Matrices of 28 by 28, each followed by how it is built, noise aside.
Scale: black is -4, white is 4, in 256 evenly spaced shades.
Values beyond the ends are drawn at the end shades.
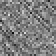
Toeplitz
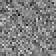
Toeplitz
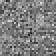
blocks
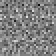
repeating columns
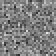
noise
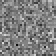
noise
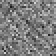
Toeplitz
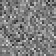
Toeplitz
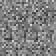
repeating columns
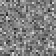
noise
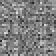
blocks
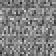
repeating columns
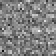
blocks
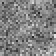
smooth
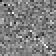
diagonal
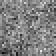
smooth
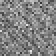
Toeplitz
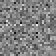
low rank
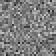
noise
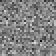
repeating columns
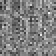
blocks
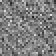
Toeplitz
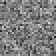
repeating columns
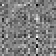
low rank
